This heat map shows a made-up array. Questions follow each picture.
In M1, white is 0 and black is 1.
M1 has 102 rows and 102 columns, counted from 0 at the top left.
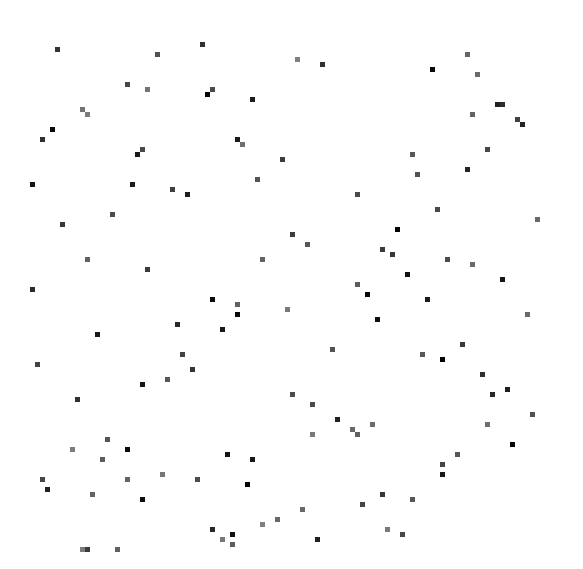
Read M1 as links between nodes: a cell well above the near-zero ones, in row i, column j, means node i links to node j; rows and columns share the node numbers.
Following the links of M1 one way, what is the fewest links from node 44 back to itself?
4
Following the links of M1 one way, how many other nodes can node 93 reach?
12
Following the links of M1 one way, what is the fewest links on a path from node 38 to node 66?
5
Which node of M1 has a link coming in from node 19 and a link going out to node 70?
node 41
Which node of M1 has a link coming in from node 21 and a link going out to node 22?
node 91
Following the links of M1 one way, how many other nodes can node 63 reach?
3
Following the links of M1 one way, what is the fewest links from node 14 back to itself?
4
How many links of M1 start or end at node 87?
5
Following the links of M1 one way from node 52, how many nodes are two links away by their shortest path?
1
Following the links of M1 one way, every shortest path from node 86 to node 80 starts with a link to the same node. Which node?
node 26
